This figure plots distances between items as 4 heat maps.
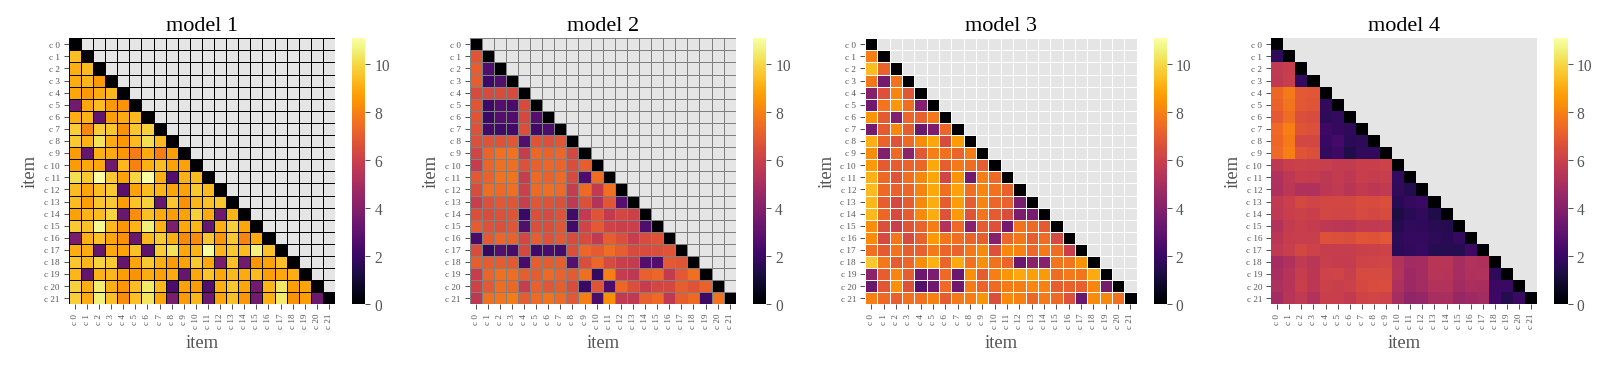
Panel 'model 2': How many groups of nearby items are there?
6
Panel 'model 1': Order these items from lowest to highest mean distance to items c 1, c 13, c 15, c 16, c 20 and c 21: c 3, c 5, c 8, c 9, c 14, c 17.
c 8, c 9, c 5, c 14, c 3, c 17
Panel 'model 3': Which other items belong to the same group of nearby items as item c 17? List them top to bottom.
c 21
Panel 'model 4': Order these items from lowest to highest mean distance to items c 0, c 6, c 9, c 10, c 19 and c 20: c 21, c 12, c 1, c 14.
c 21, c 12, c 14, c 1
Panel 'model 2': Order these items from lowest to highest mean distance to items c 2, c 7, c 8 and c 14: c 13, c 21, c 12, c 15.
c 15, c 13, c 12, c 21
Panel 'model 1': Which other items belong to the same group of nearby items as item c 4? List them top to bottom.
c 12, c 14, c 18
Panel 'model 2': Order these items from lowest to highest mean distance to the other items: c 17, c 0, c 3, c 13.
c 17, c 3, c 13, c 0
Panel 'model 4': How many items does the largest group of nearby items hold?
8
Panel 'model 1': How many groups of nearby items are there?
7
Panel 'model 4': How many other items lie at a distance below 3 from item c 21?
3
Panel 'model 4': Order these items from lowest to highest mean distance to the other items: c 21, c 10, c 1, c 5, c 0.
c 10, c 21, c 5, c 0, c 1
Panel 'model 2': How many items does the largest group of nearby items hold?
7
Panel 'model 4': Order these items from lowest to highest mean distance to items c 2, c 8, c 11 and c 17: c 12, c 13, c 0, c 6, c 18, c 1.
c 12, c 13, c 6, c 18, c 0, c 1
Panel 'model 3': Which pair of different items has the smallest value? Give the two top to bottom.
c 4, c 20
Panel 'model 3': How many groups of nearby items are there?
7
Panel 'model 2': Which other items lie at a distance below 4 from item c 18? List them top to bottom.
c 4, c 8, c 14, c 15
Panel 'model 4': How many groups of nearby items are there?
5
